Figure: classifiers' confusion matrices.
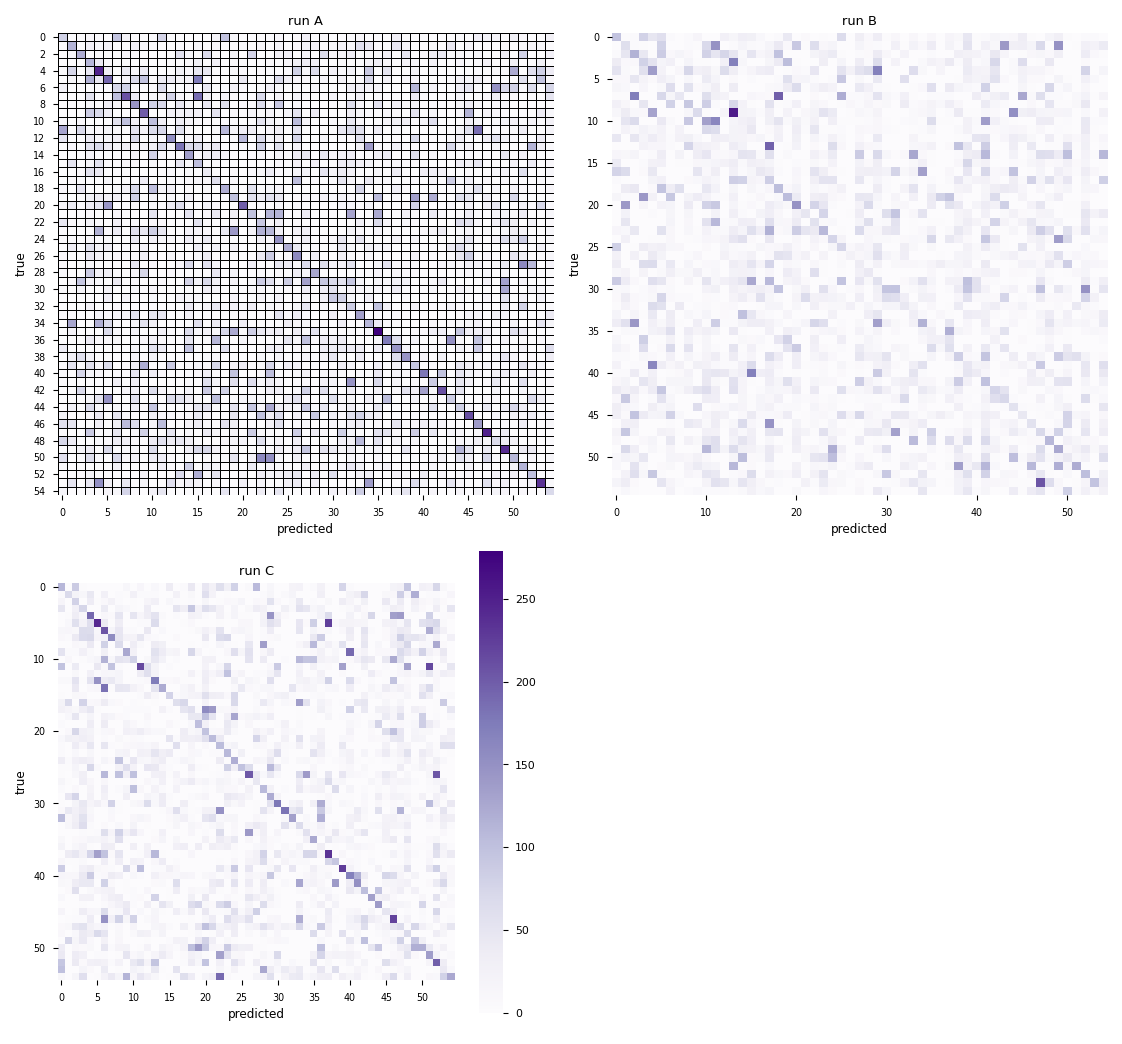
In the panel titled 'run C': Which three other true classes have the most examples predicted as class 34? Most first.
26, 10, 37
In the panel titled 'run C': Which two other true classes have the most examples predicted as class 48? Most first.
11, 0
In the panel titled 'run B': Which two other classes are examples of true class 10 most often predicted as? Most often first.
11, 41
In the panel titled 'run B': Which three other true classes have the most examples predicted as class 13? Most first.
9, 3, 51
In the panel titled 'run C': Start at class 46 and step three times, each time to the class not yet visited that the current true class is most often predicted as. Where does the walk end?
22
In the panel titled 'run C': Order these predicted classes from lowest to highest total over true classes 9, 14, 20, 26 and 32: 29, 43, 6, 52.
43, 29, 52, 6
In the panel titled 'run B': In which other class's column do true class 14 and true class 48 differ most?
54
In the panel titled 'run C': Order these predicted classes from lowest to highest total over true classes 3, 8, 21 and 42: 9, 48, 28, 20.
9, 48, 20, 28
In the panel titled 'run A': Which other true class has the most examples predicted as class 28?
45
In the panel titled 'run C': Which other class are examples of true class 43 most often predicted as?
13
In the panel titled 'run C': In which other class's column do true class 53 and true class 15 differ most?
28
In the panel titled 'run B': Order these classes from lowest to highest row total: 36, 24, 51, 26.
36, 26, 24, 51
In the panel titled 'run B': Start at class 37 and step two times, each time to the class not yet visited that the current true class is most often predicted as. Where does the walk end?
1
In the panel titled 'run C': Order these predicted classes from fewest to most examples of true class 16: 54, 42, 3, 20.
54, 20, 42, 3
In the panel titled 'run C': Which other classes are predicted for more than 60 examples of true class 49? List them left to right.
1, 20, 42, 47
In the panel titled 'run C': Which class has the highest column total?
6
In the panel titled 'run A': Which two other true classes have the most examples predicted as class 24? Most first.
21, 8
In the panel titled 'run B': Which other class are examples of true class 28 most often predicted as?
22
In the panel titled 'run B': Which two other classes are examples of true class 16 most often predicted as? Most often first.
34, 44
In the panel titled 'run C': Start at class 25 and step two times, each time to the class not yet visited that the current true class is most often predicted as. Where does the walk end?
2
